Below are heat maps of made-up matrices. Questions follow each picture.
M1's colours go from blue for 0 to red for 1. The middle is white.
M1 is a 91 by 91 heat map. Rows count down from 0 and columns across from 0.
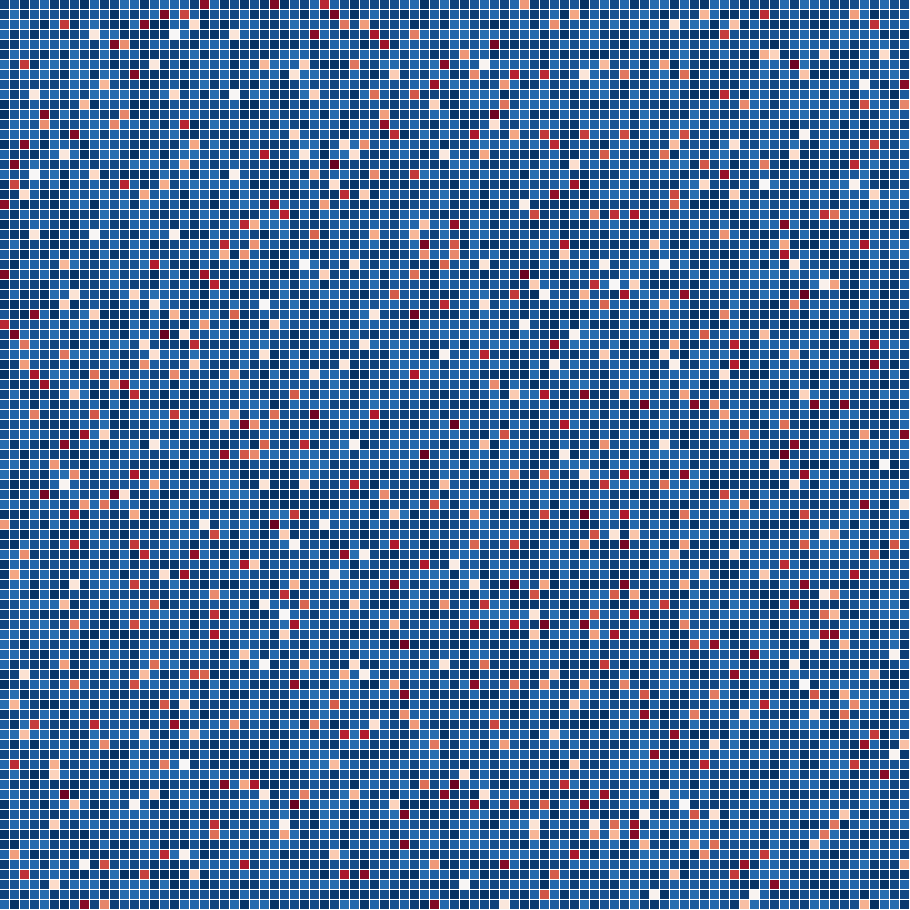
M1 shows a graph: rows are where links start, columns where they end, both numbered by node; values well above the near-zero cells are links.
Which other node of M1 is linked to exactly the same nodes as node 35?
node 30
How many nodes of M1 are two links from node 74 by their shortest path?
7
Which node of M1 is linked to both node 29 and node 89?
node 54
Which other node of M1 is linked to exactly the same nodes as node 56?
node 22
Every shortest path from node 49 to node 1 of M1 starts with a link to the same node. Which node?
node 12
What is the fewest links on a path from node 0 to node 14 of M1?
3
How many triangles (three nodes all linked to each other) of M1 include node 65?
1
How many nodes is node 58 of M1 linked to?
10
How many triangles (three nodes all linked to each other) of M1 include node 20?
6
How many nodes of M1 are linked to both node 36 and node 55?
7
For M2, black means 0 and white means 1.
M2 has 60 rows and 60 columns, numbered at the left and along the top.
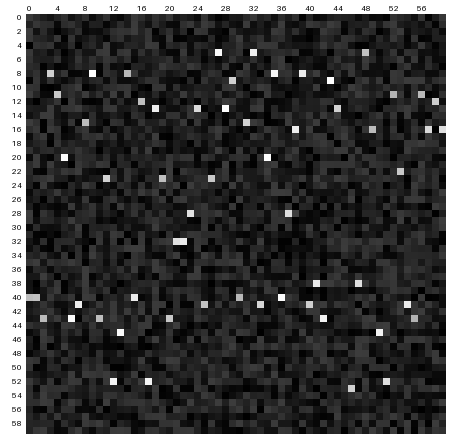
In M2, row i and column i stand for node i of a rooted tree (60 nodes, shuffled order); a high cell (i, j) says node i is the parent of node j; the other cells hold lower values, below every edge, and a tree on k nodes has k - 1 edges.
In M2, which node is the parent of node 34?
20
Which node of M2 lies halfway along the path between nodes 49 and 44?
11
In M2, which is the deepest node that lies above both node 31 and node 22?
15
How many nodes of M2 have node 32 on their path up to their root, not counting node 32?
4
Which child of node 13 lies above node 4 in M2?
28
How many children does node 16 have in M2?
4
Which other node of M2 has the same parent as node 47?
41
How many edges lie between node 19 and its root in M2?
4
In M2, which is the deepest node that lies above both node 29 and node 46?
9
